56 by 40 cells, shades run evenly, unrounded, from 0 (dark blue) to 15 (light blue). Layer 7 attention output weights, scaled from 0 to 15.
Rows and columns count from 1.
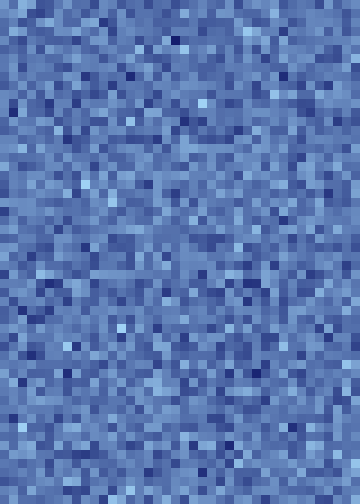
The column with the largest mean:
31
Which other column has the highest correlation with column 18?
24
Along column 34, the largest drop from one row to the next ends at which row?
42
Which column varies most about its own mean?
21
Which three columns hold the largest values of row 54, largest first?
8, 9, 39
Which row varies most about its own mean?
50
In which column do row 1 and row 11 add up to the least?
11
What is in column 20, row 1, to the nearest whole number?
4
